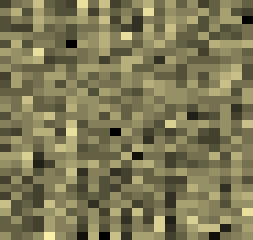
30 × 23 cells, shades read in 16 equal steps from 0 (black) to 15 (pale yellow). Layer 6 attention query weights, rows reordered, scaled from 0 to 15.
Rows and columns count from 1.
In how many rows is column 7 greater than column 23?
17
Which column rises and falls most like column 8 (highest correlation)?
10
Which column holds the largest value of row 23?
13
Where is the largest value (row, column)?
30, 5
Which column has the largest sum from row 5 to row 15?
21
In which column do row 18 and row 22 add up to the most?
7
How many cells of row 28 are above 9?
5
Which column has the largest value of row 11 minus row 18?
14
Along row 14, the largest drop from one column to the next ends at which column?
22
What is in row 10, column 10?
8
